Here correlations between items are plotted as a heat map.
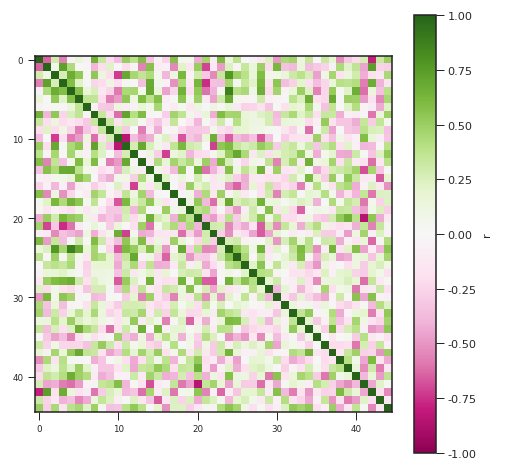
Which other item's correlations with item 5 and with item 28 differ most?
34
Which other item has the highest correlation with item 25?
12
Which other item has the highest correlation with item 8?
36
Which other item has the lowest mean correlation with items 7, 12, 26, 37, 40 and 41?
16
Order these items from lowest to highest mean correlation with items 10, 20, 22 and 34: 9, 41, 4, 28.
28, 9, 4, 41
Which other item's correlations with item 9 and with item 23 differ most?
13
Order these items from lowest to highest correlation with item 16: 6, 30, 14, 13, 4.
4, 30, 14, 6, 13
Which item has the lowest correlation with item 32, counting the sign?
42
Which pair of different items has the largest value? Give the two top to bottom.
4, 24
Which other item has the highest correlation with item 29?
19
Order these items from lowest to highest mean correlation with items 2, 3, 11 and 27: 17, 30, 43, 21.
21, 43, 17, 30
